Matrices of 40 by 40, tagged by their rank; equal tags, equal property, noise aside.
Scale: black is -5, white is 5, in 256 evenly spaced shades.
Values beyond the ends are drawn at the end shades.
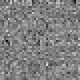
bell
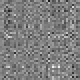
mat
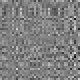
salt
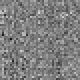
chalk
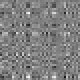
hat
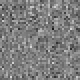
chalk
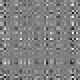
hat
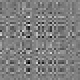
hat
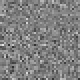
chalk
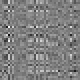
hat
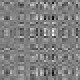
hat
